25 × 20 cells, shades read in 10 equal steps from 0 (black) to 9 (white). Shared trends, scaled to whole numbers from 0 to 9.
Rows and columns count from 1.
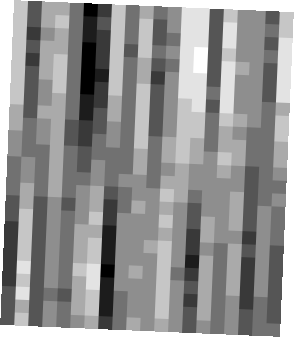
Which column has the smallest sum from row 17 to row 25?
8
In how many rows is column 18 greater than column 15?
9
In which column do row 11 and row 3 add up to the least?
6
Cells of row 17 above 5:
5
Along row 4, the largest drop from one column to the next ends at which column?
15
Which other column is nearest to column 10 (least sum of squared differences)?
4
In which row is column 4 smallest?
23
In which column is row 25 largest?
2
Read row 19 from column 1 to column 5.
2 7 3 5 4
